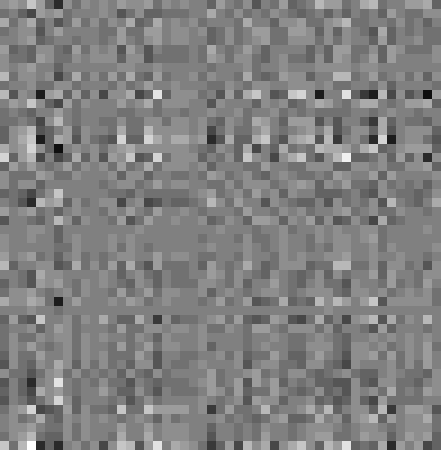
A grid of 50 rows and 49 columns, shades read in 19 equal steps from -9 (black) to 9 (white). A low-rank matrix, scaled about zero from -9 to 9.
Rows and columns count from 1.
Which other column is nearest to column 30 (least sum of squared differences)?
35
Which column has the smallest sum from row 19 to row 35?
43
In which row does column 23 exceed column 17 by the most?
23
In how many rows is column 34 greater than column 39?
21
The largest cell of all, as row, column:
50, 4
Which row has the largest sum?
17
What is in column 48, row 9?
-2
